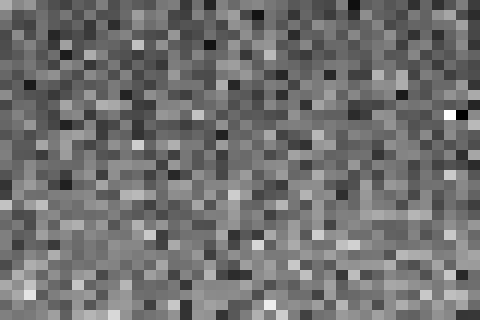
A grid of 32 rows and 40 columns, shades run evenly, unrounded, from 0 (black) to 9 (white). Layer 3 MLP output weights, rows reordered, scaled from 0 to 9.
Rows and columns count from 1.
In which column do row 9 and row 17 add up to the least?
40
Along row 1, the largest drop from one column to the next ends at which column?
30
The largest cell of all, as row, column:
12, 38
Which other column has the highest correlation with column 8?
5
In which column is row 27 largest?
25
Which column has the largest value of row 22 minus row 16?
32
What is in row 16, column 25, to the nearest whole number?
6
